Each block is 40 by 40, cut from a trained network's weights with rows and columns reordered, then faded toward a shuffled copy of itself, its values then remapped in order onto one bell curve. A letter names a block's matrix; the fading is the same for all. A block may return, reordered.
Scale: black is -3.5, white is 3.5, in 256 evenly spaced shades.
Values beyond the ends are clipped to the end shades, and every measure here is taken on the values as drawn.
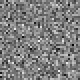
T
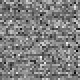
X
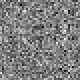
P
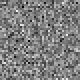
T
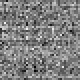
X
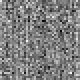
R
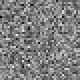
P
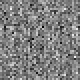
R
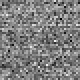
X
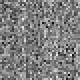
R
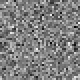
P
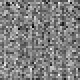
R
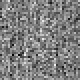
R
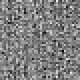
R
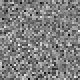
T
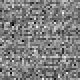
X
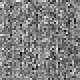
R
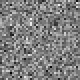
P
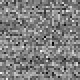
X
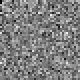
P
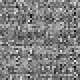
X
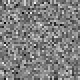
P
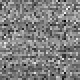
X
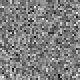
T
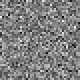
P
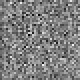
P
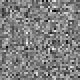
P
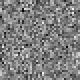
T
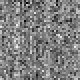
R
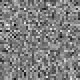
P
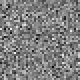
T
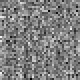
R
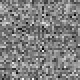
X
